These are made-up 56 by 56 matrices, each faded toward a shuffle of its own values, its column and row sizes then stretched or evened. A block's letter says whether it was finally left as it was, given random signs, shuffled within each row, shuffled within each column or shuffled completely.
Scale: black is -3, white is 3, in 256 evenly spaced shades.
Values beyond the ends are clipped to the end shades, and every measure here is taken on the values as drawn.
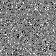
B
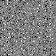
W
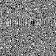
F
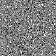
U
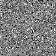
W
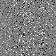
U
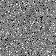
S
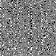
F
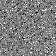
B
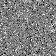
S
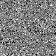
B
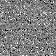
B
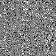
W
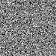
B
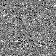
B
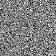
F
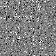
W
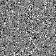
U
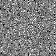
U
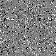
W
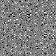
F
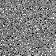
B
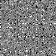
W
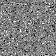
B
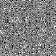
F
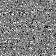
B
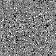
W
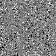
U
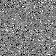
B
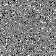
B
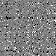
F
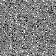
U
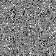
U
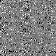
F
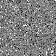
S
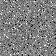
S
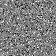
S
